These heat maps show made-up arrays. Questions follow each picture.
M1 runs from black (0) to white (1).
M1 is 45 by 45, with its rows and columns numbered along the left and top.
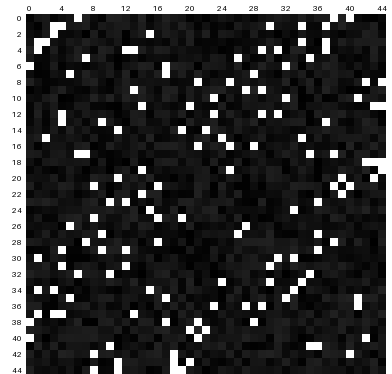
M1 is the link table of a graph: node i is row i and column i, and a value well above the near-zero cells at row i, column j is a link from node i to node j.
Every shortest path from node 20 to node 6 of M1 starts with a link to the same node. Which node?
node 43
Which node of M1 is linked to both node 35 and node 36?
node 41
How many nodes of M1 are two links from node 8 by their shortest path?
6
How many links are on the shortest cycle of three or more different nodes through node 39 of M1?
5
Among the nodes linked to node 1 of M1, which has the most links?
node 4
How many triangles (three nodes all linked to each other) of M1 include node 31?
1
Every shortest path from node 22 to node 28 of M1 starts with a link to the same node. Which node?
node 14
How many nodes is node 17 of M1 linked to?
4
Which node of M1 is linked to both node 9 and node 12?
node 29
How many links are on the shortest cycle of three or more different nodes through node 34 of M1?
3
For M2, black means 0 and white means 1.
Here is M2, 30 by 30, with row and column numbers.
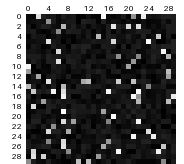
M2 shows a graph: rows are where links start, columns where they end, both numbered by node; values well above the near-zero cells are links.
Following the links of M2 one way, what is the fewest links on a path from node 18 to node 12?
7
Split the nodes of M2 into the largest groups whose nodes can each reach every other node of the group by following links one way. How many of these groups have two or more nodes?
1
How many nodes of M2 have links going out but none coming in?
2
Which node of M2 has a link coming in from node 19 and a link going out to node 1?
node 15
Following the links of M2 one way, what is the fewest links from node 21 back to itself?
2
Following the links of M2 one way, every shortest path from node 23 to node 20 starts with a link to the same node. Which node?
node 4
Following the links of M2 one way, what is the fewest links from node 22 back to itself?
3
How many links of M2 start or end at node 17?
6
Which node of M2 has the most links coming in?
node 7
